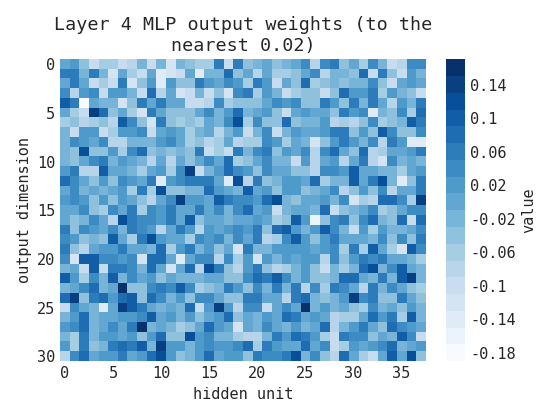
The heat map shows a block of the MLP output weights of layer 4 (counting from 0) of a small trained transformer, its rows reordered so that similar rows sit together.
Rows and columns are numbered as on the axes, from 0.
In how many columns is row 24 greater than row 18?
21
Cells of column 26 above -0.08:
25
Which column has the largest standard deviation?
10
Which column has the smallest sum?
26
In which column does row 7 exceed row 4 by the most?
2
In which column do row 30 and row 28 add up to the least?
28
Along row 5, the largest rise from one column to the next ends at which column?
3
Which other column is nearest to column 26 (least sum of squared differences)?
33
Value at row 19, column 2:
-0.08
